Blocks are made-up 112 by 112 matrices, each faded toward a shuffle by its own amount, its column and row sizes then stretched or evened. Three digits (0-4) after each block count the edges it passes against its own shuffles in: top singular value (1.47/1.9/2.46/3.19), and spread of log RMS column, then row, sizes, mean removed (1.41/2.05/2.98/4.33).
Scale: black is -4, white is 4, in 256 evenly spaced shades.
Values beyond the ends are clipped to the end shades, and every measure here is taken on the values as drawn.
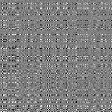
4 3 4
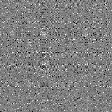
3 1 2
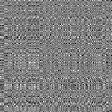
4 2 3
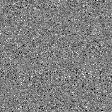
1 0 2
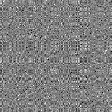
4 2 1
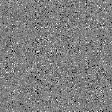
1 2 1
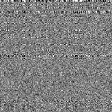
3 1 3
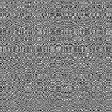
4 0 3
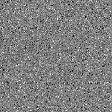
2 1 1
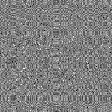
4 1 0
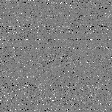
0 0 2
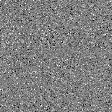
1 0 1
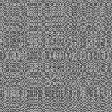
4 1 2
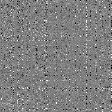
1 3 2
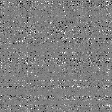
1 2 3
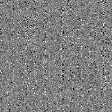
2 2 0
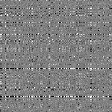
4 2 3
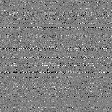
3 0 3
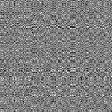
4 1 3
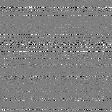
1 1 4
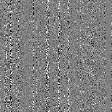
1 4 0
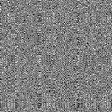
3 2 0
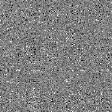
1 2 2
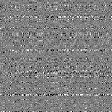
3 1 3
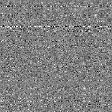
2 1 3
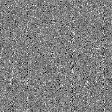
1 2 1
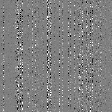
2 4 0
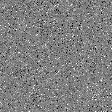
0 1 0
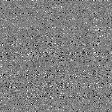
1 1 3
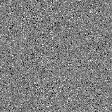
0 1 0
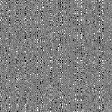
3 3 1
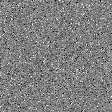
0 0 0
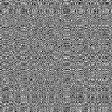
4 1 3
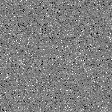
1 0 1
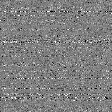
2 0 3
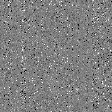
0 2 0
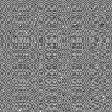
4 1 1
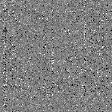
0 2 1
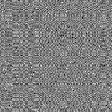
4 0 2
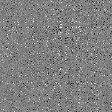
1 2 2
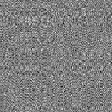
3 1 0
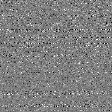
1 0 3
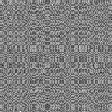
4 2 1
